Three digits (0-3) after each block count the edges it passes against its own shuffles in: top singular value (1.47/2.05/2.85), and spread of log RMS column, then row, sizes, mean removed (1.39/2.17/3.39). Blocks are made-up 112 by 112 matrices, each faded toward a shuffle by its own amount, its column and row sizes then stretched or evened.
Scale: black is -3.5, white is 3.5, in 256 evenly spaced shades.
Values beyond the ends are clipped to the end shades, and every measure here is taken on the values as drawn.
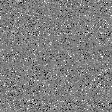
0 1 2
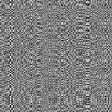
3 3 0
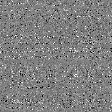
1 1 2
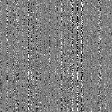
2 3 0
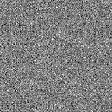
2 0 1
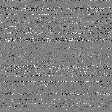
0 0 3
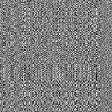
3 3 1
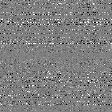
1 1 3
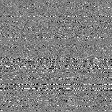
2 0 3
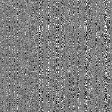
2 3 0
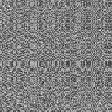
3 0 1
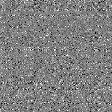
2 0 2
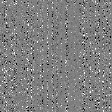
0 3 0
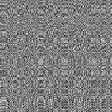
3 1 1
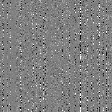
2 3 0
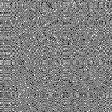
3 1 0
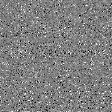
0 1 2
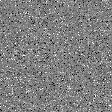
0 0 1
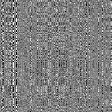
3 3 0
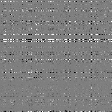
3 2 3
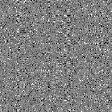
2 1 1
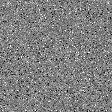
0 0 1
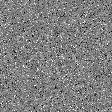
0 0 0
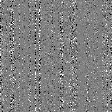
1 3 0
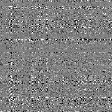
2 2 3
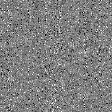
1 2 0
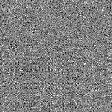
2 0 1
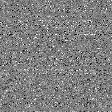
1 0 2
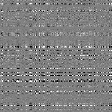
3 2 3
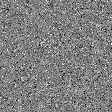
0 0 0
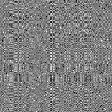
3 2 0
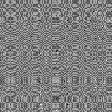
3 0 0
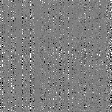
2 3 1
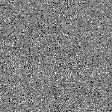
0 2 1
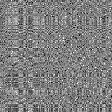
3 1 1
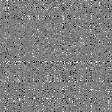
2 2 2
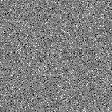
2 0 0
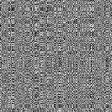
3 3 0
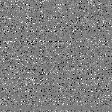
0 1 2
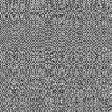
3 1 1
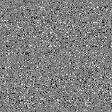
0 0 2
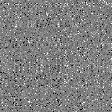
2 1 1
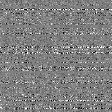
2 1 3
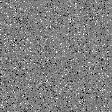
0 1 1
